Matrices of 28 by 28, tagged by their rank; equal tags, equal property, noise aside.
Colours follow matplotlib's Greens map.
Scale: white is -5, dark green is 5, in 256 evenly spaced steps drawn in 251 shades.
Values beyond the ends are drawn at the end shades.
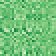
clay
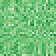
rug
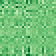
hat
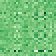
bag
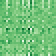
bag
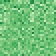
clay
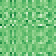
bag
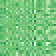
hat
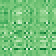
bag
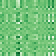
bag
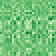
hat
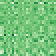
hat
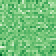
rug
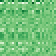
bag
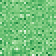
rug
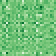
bag
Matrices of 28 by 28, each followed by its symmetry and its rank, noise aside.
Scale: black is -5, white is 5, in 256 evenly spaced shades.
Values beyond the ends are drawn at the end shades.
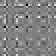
symmetric, rank two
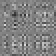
symmetric, rank two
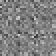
symmetric, rank four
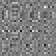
no symmetry, rank four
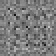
symmetric, rank three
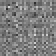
no symmetry, rank four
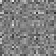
no symmetry, rank three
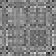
symmetric, rank three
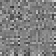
no symmetry, rank four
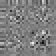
symmetric, rank four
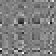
no symmetry, rank three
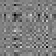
symmetric, rank two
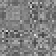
symmetric, rank four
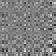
no symmetry, rank two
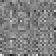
no symmetry, rank four
